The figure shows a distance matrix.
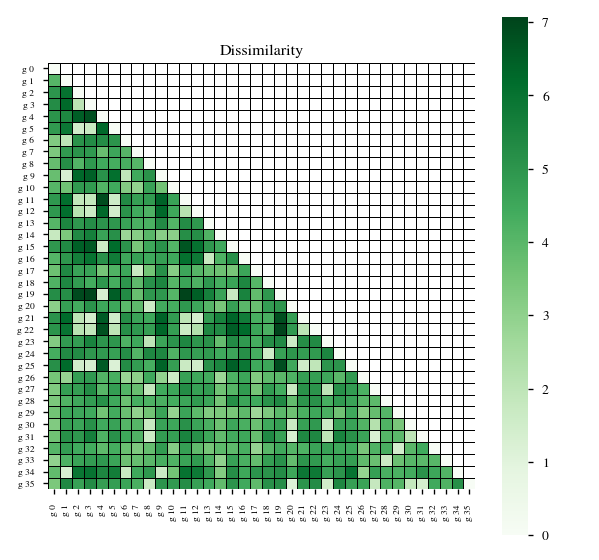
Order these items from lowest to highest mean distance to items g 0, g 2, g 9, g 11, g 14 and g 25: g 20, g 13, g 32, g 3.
g 3, g 20, g 32, g 13
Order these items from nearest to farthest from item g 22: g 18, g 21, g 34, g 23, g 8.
g 21, g 18, g 8, g 23, g 34
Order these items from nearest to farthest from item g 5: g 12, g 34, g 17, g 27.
g 12, g 17, g 27, g 34
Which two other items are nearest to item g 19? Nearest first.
g 4, g 15
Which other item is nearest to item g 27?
g 31
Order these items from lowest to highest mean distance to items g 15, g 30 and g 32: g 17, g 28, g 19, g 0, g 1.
g 17, g 19, g 0, g 28, g 1
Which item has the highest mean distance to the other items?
g 19
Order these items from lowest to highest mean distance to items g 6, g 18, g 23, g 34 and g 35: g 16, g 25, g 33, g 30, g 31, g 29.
g 30, g 31, g 29, g 33, g 16, g 25
